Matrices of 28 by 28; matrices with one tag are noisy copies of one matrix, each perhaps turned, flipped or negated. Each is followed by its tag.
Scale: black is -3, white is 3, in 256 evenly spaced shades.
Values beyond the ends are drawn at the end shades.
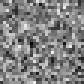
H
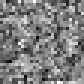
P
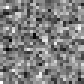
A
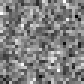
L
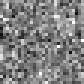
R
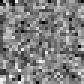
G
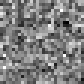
P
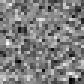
L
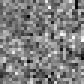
R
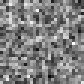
A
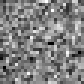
H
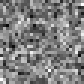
P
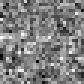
R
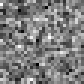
A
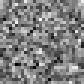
H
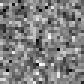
A
